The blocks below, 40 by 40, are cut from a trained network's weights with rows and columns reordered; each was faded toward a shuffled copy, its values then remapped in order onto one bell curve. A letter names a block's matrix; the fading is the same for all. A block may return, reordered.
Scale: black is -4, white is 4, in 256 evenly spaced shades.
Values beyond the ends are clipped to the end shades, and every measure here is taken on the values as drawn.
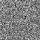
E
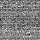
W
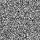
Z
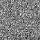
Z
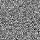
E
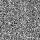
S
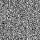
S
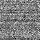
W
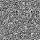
E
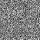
Z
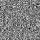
E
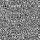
E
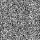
S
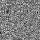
E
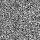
S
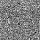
Z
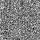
S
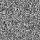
E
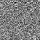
E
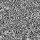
E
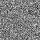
E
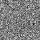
Z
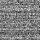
W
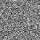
E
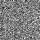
S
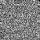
E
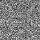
Z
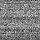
W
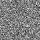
Z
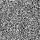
S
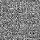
Z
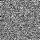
Z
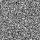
Z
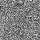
Z
